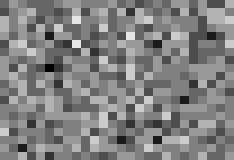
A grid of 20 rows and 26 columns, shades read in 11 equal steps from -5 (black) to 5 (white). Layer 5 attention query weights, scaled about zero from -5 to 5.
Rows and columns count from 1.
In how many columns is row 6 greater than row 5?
13
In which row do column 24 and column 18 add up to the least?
18
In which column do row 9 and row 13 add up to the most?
15
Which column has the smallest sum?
22
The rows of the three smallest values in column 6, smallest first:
9, 5, 20
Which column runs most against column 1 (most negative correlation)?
2
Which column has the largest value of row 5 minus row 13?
21
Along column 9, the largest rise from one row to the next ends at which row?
6
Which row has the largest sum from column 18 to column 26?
3
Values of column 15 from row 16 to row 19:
-3 0 -2 -1
